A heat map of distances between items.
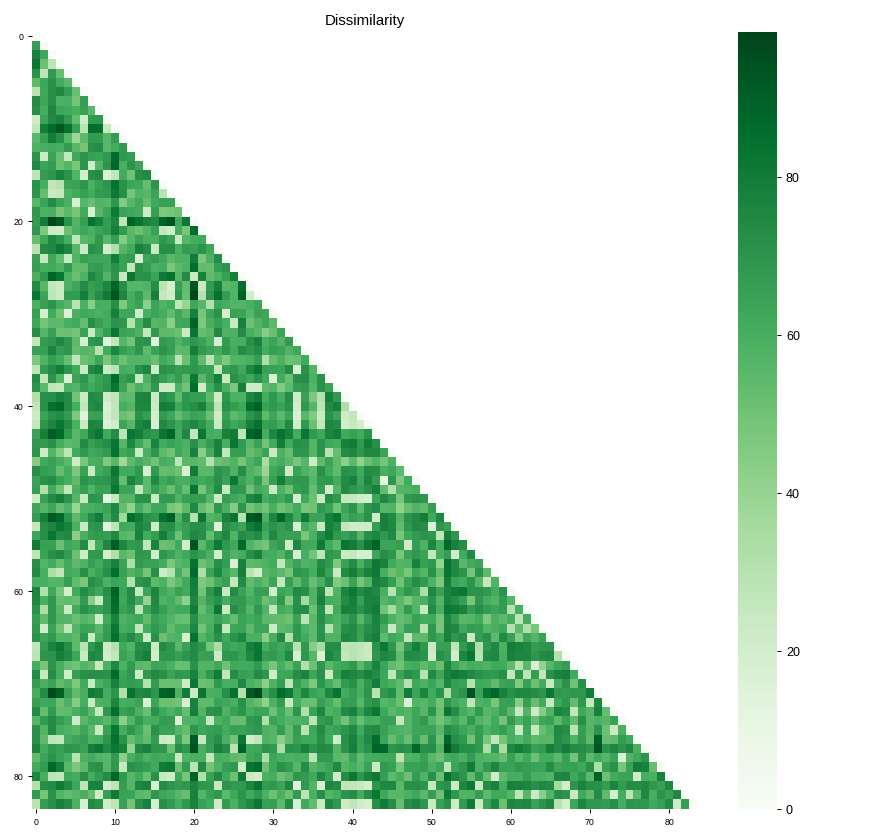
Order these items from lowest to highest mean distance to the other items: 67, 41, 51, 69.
41, 51, 67, 69
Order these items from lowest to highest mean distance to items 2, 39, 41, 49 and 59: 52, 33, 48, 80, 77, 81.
33, 81, 80, 77, 48, 52
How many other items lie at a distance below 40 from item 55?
8
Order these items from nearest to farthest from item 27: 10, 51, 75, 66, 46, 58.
58, 51, 46, 75, 66, 10
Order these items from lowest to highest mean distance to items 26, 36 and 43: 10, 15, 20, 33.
20, 33, 15, 10
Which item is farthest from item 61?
10
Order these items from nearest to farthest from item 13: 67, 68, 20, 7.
68, 7, 67, 20
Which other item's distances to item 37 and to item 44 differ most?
48
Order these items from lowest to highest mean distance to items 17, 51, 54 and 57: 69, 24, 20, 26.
24, 69, 26, 20
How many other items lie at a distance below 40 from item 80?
10
